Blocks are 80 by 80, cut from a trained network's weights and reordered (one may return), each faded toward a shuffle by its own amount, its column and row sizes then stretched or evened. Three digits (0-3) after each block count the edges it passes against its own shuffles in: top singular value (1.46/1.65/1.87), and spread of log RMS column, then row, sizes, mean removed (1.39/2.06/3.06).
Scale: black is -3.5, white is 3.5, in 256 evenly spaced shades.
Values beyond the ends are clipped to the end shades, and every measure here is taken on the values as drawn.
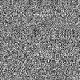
2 0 1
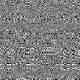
3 1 3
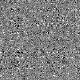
0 2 2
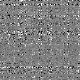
0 2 3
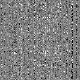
1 3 1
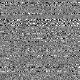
1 0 3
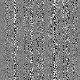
1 3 0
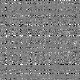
2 2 3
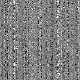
3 3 1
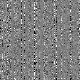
1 3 1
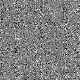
0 2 1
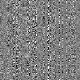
3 3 0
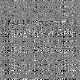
2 2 3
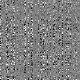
0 3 2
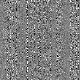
2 3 1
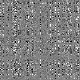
1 3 2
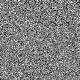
0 0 1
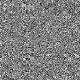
1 2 1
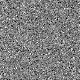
0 0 1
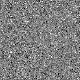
0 1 1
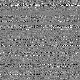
0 0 3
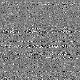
1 1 3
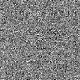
2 1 1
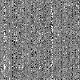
1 3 1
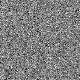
1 1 0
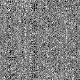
0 2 1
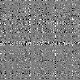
1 3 3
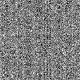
1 1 0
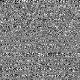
2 0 3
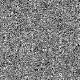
1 1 0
